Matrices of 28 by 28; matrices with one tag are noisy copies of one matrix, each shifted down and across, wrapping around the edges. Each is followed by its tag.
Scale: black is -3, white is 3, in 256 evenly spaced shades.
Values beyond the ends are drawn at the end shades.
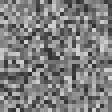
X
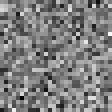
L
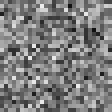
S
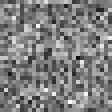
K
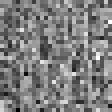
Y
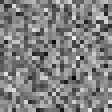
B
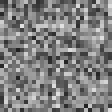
K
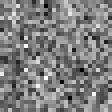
S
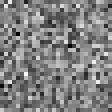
X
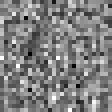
Y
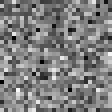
S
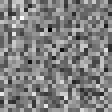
L
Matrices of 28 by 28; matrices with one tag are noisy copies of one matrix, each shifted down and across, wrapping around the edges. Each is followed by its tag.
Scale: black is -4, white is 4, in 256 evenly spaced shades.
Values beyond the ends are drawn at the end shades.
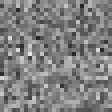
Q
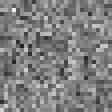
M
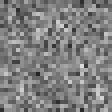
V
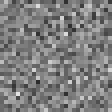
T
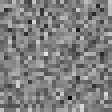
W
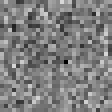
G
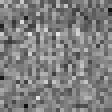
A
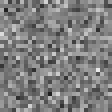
T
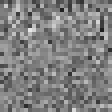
Q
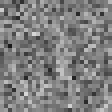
M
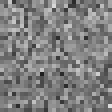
Q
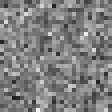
M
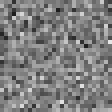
T
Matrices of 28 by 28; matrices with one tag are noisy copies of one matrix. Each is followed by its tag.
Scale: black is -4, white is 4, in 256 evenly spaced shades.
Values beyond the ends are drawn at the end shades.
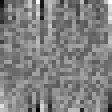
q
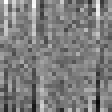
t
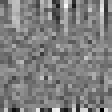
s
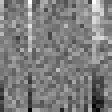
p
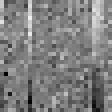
p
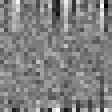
s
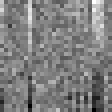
p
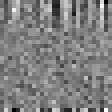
s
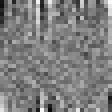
q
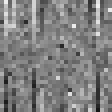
t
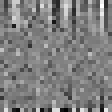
s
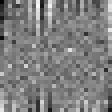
q
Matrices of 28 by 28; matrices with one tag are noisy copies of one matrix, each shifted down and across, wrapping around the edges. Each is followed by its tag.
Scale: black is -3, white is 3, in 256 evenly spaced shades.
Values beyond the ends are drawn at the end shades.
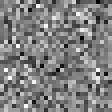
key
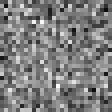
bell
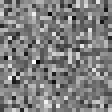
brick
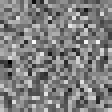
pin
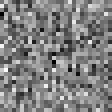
bell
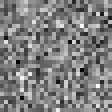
key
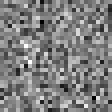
key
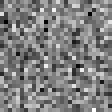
pin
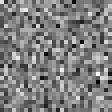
key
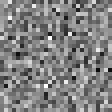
brick
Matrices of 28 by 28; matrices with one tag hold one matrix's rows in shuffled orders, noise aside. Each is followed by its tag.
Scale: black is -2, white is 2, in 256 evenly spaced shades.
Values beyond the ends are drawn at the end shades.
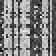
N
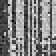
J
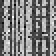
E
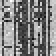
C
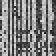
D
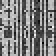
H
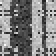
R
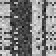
R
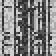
C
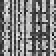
E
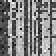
J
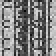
C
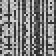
H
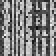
E
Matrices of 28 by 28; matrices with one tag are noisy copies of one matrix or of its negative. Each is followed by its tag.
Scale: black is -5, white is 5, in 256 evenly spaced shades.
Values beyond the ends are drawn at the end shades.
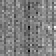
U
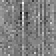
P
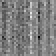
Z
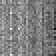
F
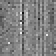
P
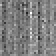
Z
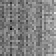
F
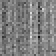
Z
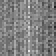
U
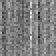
Z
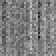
Z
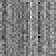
Z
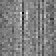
P
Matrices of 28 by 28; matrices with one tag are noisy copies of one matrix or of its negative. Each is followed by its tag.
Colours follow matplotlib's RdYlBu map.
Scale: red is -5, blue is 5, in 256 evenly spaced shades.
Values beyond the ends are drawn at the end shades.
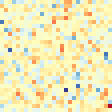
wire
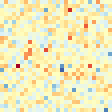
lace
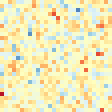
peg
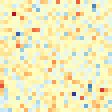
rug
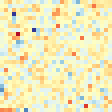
rug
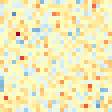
rug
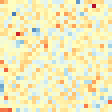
rug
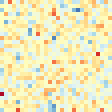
peg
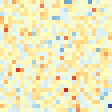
wire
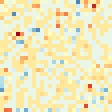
rug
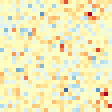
wire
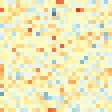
peg
